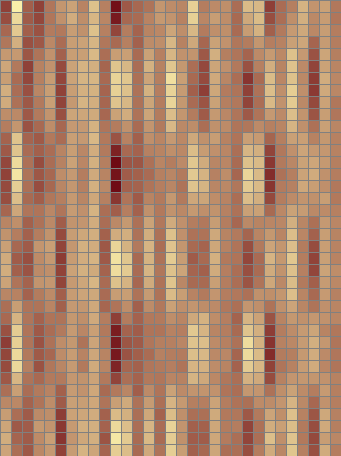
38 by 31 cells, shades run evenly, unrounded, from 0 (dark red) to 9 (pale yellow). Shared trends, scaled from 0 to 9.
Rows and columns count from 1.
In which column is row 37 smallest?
6
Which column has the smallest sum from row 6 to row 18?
3
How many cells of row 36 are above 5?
16
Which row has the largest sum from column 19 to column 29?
29
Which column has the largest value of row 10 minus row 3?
11
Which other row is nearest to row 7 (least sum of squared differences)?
8
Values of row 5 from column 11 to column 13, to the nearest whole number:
6 6 4
